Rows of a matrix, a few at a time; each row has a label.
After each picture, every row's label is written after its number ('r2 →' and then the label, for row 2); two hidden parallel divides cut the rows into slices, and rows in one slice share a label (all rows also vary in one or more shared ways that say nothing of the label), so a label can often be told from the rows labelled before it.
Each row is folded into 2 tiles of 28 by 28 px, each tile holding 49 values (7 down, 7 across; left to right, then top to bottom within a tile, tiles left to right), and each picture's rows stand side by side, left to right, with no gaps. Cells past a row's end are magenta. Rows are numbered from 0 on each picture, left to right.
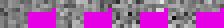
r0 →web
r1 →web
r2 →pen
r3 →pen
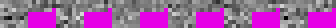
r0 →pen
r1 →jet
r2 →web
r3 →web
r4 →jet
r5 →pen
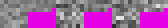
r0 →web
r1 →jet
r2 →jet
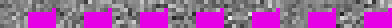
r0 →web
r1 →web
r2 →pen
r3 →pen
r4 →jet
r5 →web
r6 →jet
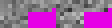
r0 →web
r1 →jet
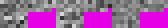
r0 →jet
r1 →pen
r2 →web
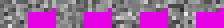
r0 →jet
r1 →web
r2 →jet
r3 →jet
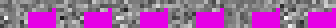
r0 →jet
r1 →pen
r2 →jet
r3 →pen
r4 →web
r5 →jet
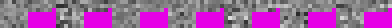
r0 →web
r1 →jet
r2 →web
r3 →web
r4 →jet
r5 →pen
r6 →jet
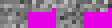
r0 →web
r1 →pen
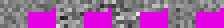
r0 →web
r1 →pen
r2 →jet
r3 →web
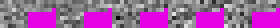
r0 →pen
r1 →jet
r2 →pen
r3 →pen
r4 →pen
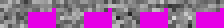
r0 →pen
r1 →jet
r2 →pen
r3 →jet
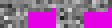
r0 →jet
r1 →pen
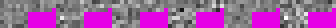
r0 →web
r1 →jet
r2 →pen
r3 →jet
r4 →web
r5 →jet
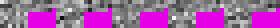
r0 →jet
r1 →pen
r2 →jet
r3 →jet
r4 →pen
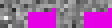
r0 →jet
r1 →web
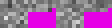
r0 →jet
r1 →web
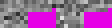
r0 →pen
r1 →jet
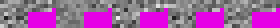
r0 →pen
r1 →web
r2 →jet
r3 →pen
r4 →pen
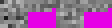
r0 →pen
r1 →web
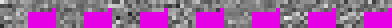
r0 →jet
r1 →web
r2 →pen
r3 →jet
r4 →web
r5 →jet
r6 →jet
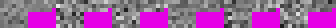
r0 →web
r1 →pen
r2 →jet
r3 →web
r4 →jet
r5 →jet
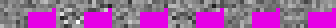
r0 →web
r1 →pen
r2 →web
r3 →pen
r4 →web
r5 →web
